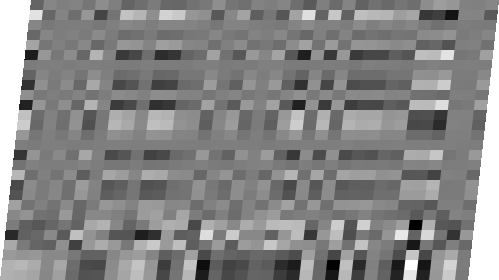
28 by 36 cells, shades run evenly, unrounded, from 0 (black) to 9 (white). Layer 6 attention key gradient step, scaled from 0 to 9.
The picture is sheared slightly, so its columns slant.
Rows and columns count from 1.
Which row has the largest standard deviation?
27
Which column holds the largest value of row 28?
32
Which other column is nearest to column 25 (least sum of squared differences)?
36
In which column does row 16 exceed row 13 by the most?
33
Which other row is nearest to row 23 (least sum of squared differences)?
25
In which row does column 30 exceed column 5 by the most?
24
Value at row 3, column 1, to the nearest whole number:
5
